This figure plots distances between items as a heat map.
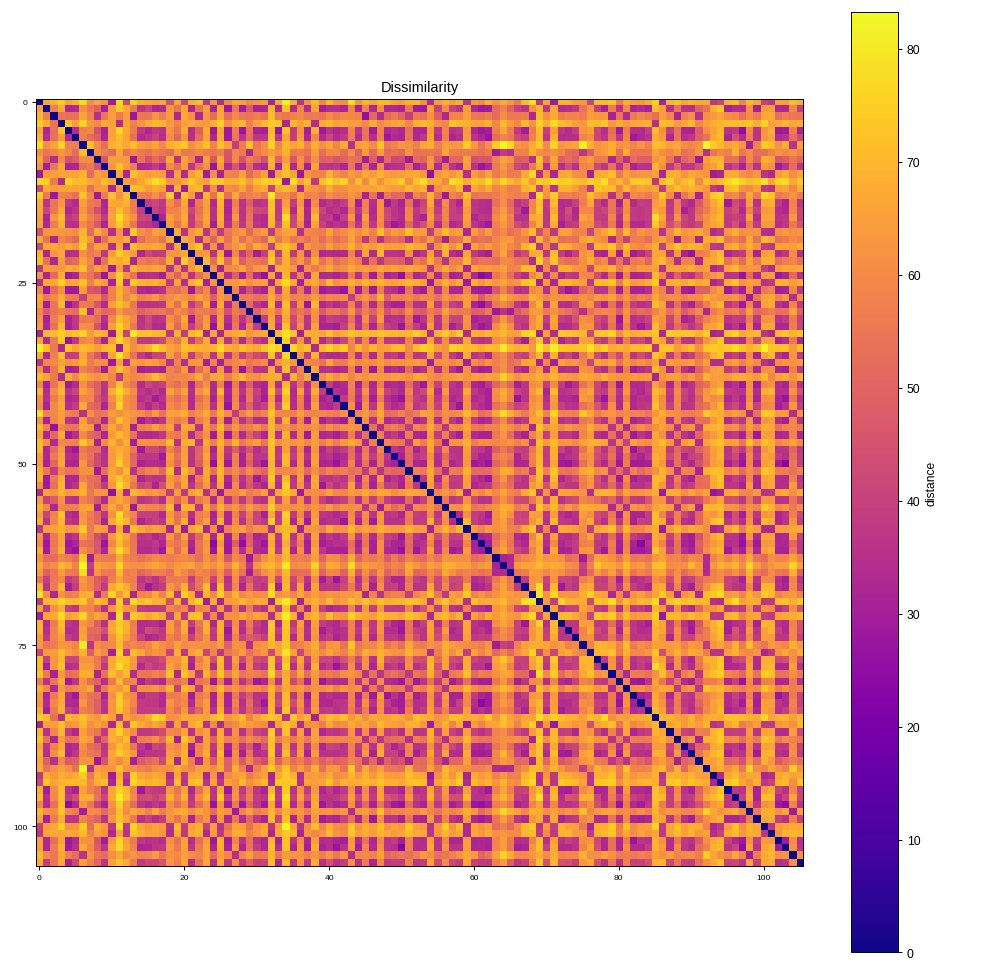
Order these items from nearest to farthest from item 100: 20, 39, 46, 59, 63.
59, 20, 63, 39, 46
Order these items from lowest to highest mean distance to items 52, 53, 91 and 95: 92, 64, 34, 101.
92, 64, 101, 34
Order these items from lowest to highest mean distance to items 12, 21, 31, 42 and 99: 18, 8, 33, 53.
53, 33, 8, 18
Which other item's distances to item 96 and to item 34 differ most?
11
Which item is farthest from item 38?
64
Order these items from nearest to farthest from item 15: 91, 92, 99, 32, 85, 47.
99, 91, 92, 47, 85, 32
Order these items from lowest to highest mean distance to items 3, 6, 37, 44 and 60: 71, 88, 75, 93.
88, 75, 93, 71
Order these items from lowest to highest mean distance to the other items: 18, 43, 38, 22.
22, 18, 43, 38
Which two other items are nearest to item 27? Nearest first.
98, 104
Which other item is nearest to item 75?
63
